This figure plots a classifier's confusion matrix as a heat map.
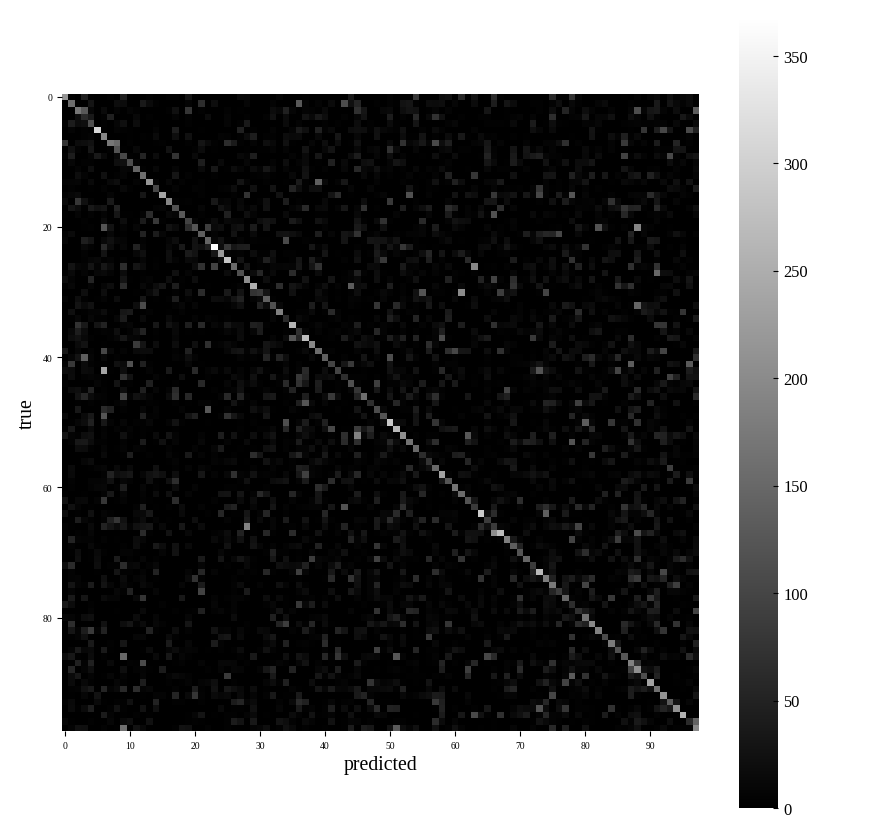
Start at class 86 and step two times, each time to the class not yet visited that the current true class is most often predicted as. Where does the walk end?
93
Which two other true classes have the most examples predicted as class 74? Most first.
64, 30
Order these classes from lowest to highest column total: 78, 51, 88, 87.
51, 78, 87, 88
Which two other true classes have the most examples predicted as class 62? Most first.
52, 88
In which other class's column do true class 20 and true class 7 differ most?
88
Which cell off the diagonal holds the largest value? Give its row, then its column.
42, 6
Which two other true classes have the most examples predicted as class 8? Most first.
7, 65
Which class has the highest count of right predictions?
23
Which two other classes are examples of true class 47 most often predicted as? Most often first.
37, 79
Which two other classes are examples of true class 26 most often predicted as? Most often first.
63, 23
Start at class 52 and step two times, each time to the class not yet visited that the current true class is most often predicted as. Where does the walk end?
68
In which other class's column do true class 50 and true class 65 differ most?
80
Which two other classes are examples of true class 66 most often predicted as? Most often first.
28, 79
